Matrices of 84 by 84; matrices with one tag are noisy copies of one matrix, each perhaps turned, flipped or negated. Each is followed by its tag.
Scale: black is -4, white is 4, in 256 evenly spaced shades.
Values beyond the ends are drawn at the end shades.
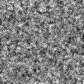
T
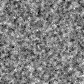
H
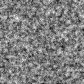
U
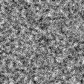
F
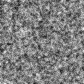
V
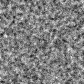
F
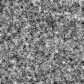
V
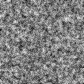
U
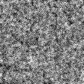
V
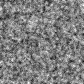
V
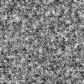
U
